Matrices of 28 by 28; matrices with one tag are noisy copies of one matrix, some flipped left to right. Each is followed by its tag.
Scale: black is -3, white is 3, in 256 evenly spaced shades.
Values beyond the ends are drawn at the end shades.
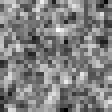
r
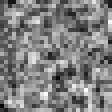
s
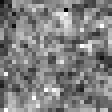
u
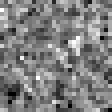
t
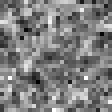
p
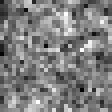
u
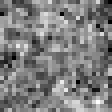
u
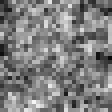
u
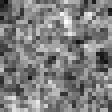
u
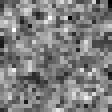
p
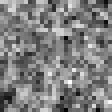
r
